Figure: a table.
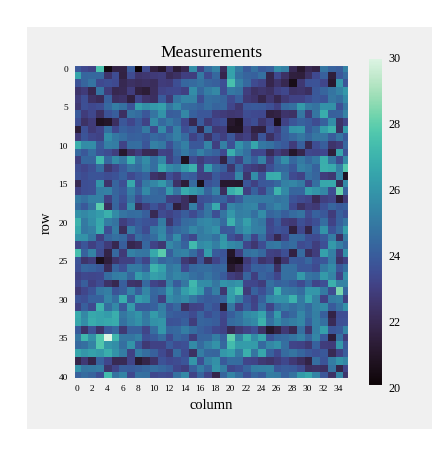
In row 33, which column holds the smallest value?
33
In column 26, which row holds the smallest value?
7
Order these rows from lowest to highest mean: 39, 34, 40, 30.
34, 39, 40, 30
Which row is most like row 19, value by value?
37
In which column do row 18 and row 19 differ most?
4
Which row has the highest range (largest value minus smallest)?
35
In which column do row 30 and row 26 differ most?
20
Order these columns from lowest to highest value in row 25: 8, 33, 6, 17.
17, 6, 8, 33
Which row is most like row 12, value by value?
31
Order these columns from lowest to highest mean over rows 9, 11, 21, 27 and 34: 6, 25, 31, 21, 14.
25, 6, 21, 31, 14
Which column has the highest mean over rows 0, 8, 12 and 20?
3
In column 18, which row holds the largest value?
18
